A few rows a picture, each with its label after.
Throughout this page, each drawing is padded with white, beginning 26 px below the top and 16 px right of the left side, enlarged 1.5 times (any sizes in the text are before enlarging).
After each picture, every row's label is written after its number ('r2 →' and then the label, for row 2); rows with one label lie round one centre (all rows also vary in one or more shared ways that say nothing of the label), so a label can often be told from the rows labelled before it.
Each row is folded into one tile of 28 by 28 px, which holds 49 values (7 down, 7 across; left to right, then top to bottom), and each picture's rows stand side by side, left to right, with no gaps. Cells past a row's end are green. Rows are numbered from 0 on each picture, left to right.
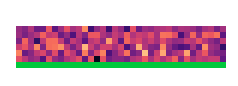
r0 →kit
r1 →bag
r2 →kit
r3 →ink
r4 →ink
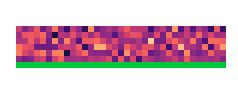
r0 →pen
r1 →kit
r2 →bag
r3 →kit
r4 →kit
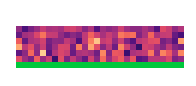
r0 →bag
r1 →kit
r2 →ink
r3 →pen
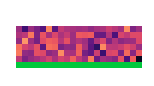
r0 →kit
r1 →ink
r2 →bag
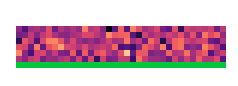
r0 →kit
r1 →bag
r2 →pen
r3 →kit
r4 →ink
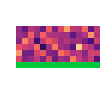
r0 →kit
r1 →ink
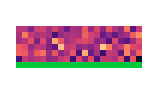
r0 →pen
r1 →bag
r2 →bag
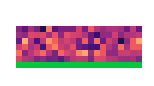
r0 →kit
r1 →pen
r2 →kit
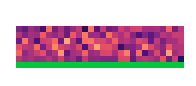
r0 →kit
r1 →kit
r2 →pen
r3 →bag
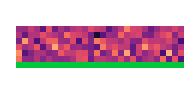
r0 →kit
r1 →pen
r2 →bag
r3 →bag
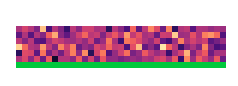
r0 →bag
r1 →bag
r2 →kit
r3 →ink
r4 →ink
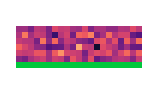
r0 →pen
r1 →ink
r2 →pen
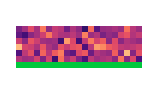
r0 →bag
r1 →kit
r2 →bag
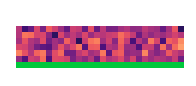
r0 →pen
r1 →kit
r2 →ink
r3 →kit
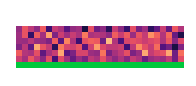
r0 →ink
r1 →kit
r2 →kit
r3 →pen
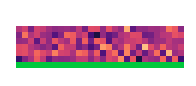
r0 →pen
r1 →pen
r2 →bag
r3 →bag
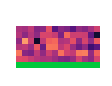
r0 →kit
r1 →pen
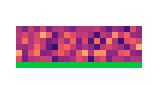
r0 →ink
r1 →pen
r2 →kit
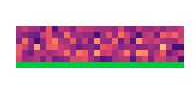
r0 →kit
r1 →pen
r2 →pen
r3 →ink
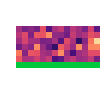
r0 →ink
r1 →kit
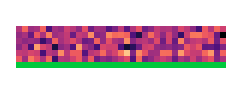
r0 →ink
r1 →ink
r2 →pen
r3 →pen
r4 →pen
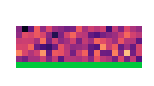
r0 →pen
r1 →pen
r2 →bag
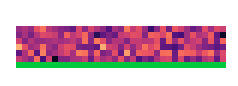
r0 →bag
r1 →pen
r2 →bag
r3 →pen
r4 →pen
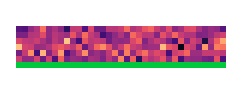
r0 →bag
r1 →kit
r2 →bag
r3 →ink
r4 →kit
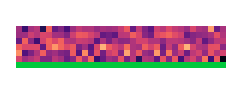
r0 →kit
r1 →bag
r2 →bag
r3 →bag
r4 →bag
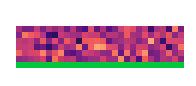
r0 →pen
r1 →kit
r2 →bag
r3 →kit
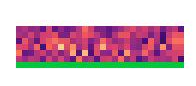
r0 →kit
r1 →bag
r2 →bag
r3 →kit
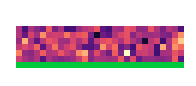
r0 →kit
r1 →pen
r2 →bag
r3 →kit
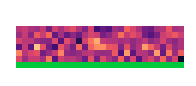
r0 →ink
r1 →kit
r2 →bag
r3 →bag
